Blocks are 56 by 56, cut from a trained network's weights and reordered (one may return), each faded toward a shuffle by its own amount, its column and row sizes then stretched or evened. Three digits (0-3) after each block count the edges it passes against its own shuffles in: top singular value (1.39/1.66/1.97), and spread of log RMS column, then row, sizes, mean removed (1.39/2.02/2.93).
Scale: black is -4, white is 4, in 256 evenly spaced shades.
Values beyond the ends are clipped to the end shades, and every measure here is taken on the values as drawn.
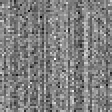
3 0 0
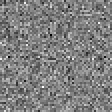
2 1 0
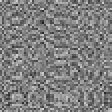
3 1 1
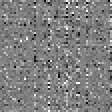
1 2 0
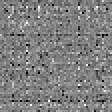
2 1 1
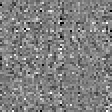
0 2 2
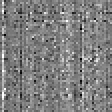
3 2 1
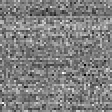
2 0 1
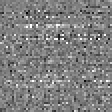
1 0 2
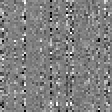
2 3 1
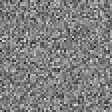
2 0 1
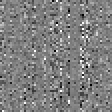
0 3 0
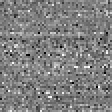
0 0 2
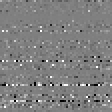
2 0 3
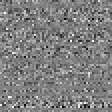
0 0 3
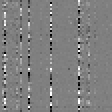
3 3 0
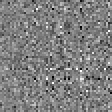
2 2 1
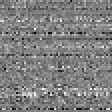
2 0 3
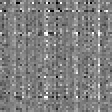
3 2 2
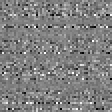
0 0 3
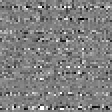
0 1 3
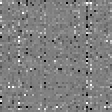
1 2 1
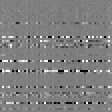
3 0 3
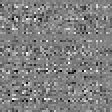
1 2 3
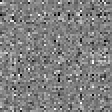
2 2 2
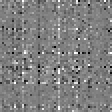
2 2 2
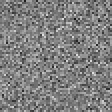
2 0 0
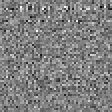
2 0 2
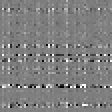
3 1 3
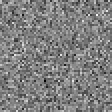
0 0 1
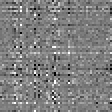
2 2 2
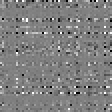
2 2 3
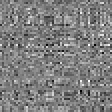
3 1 3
